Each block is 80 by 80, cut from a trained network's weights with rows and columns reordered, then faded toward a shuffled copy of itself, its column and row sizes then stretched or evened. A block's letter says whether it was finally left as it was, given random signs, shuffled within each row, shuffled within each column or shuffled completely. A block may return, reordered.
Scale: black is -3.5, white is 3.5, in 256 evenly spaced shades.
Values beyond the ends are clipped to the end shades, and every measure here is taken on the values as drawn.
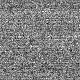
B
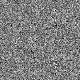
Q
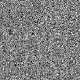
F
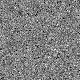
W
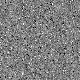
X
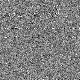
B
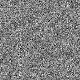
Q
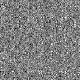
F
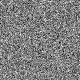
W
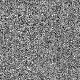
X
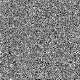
Q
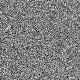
W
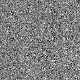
Q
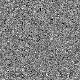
Q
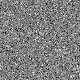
W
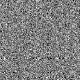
F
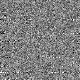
Q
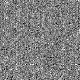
F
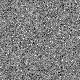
W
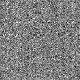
F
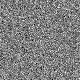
W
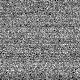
B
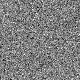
W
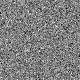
W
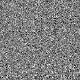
F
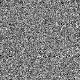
Q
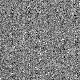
X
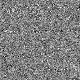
B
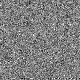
B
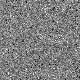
X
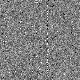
X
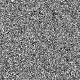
X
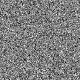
B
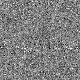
B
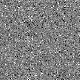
F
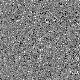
F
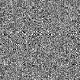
F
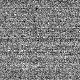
F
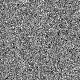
W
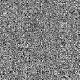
F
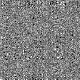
F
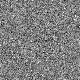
W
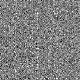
F
